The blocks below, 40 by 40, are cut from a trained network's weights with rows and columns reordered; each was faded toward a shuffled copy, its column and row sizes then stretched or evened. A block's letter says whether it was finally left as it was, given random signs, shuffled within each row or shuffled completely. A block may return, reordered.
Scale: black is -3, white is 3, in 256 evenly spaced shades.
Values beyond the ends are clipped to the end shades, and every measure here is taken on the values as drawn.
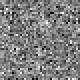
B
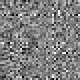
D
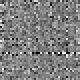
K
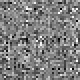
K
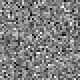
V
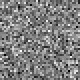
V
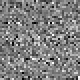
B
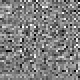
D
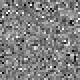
V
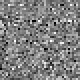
B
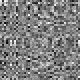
D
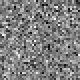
V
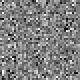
K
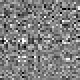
D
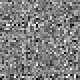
K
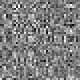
D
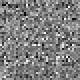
K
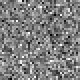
V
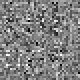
K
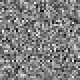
B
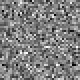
B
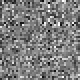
K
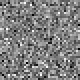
B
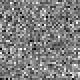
B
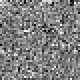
B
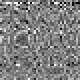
D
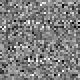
B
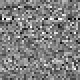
B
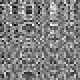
D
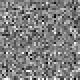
K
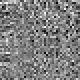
D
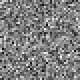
V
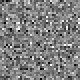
B
